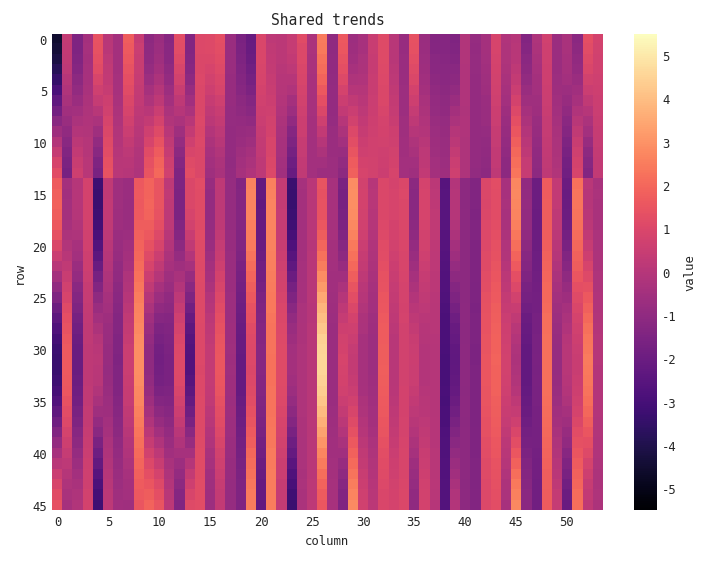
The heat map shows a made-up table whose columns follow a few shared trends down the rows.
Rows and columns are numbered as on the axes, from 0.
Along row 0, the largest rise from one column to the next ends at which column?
1
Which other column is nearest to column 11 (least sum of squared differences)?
2
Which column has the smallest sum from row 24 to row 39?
38
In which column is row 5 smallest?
0
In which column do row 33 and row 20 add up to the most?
26
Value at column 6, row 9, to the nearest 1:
0
